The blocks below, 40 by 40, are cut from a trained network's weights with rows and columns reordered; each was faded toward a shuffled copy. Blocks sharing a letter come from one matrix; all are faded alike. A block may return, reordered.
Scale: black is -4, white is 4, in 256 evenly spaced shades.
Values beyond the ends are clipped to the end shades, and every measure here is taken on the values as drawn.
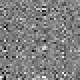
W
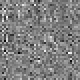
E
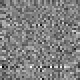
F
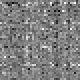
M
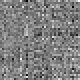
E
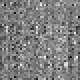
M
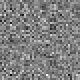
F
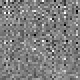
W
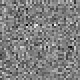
F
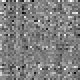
M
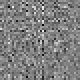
W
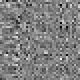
E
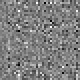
W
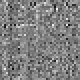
M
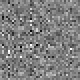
W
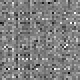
M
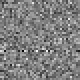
F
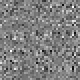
W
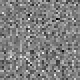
E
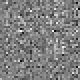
E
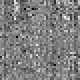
M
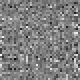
E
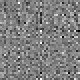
W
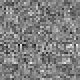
F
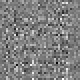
E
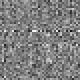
F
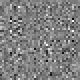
W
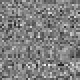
F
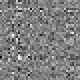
W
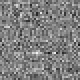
F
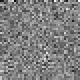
F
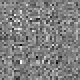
E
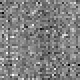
M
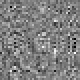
E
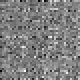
M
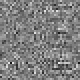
F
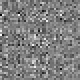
E
